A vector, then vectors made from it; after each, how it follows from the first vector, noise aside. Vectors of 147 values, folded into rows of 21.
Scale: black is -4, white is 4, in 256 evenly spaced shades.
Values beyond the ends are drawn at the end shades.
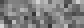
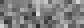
copied.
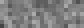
negated, shrunk.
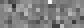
wrapped around, partly zeroed.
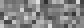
sign-scrambled.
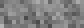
shrunk.
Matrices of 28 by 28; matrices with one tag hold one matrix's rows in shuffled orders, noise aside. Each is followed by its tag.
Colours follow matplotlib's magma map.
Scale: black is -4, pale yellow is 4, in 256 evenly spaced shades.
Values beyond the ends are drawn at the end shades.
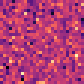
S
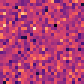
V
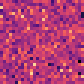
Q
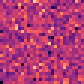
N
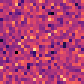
N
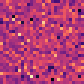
Q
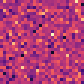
S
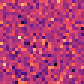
V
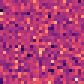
N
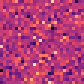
N
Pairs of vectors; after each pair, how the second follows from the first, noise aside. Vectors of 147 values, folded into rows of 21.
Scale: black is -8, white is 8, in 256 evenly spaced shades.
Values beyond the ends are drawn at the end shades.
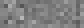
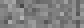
copied.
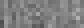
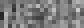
wrapped around, scaled up.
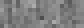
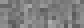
reversed.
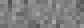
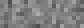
copied.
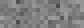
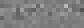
reversed, negated, partly zeroed.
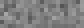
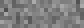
sign-scrambled.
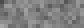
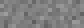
negated, partly zeroed.
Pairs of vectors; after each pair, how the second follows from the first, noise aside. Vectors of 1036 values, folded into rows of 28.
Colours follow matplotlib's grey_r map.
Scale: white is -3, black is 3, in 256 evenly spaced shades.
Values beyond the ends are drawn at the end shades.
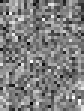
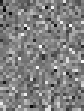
reversed, negated, partly zeroed.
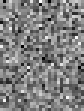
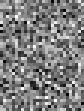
wrapped around, negated.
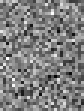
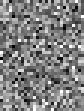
wrapped around, negated.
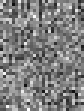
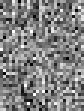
negated.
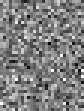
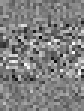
negated, partly zeroed.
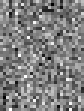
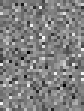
wrapped around, partly zeroed.
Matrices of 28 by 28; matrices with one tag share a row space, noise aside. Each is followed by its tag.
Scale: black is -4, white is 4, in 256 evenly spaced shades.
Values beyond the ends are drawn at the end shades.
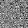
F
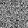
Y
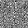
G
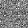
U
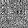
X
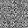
G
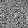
U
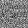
X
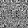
U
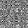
Y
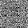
U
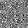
Y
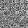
F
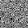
F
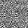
Y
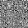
G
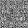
X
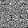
F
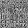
X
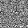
F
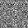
G
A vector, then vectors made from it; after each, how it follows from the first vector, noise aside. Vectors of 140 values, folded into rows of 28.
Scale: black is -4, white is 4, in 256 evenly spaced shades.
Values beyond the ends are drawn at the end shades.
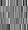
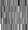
reversed, partly zeroed.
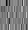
negated, partly zeroed.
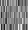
reversed.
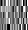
scaled up.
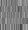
reversed, negated, shrunk.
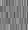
negated, shrunk.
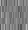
reversed, negated, shrunk.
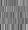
reversed, negated, shrunk.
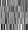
reversed.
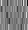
negated, partly zeroed.
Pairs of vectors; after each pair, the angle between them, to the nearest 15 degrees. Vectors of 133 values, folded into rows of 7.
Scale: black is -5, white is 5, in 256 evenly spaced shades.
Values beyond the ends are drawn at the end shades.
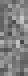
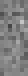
60 degrees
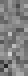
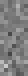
165 degrees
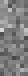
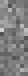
15 degrees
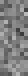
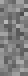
60 degrees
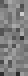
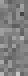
165 degrees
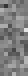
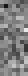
30 degrees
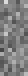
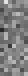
60 degrees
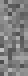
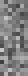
15 degrees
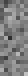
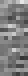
120 degrees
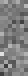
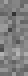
60 degrees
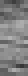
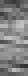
15 degrees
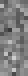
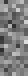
90 degrees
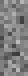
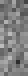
105 degrees
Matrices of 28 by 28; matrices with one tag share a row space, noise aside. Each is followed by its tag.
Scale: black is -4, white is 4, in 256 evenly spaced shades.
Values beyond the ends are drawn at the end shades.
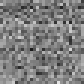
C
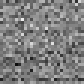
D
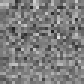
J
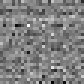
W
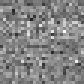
W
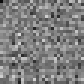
J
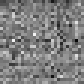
J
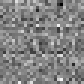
C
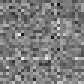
J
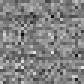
D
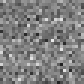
C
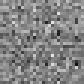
J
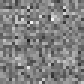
W
